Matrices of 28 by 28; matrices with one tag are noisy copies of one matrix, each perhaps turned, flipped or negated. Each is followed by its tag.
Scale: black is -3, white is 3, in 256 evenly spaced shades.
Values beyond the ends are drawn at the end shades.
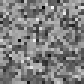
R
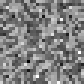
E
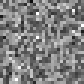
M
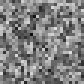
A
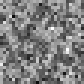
A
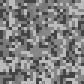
R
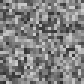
M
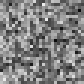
R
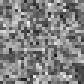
M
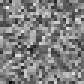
E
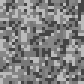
R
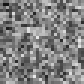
R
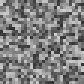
E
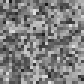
M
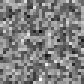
E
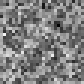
A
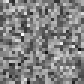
E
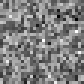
M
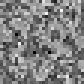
A
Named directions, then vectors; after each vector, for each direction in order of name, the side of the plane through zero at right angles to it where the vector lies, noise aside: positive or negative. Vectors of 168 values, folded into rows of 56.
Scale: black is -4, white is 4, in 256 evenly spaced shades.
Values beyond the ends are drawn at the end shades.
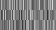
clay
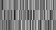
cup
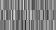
positive, negative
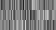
negative, positive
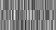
positive, negative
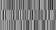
negative, negative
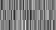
negative, positive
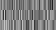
negative, negative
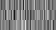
negative, positive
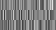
positive, positive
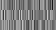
negative, negative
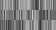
positive, positive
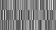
positive, positive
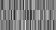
negative, positive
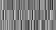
negative, negative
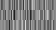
negative, positive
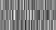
positive, negative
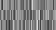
negative, positive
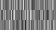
positive, negative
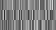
positive, positive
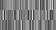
positive, positive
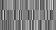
positive, positive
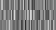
positive, negative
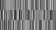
positive, positive
